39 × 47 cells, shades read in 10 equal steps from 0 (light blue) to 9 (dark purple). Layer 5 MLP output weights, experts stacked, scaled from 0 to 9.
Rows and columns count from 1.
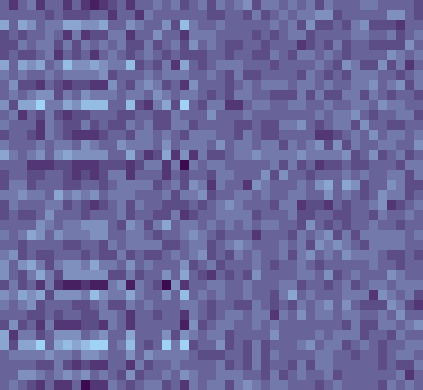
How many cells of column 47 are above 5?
8
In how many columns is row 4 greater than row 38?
20
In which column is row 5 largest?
34
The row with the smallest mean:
35
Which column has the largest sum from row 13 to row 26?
24
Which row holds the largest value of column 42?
30
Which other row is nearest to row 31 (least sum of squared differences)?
2
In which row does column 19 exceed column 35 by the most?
29
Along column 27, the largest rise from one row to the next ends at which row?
11
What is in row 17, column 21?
9
